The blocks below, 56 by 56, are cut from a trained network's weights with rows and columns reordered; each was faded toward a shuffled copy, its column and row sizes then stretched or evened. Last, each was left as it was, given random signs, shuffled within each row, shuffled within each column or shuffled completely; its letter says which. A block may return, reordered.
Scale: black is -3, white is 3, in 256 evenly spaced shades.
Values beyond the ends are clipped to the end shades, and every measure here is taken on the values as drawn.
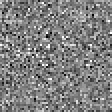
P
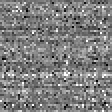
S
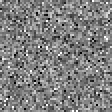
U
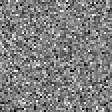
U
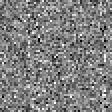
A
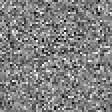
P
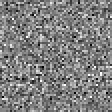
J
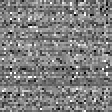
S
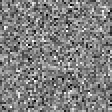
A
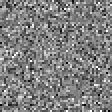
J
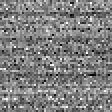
J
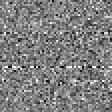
J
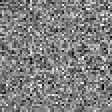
S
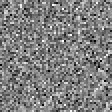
U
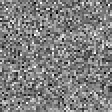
U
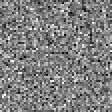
U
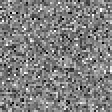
U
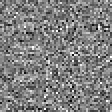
S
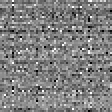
S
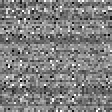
S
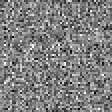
S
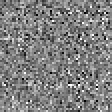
P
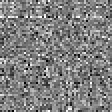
S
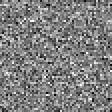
J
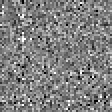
P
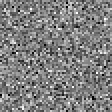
J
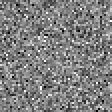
U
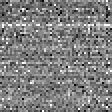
S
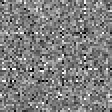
P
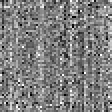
S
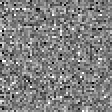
P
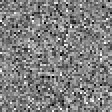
A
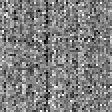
S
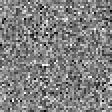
P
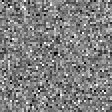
U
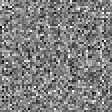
S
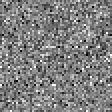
J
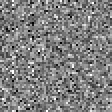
A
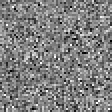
U
